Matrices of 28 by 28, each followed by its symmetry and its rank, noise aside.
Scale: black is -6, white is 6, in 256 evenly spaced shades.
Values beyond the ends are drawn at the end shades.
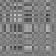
symmetric, rank one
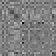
symmetric, rank three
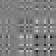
symmetric, rank one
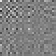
symmetric, rank two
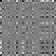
symmetric, rank one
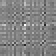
symmetric, rank two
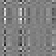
no symmetry, rank one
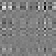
no symmetry, rank one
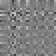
no symmetry, rank two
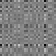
symmetric, rank one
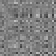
no symmetry, rank two
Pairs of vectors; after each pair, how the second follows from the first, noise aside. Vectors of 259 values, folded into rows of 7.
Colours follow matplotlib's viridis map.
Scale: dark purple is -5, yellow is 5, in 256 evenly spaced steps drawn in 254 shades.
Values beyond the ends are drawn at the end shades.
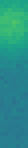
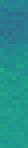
negated, shrunk.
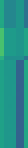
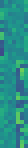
sign-scrambled.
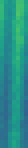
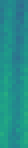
negated, shrunk.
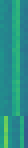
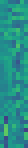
sign-scrambled.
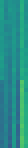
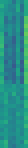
wrapped around.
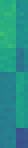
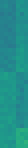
negated, shrunk.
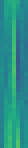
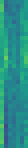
wrapped around.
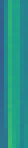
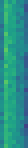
wrapped around.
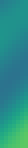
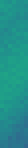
negated, shrunk.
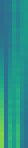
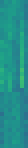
wrapped around, shrunk.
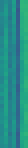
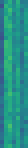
wrapped around.
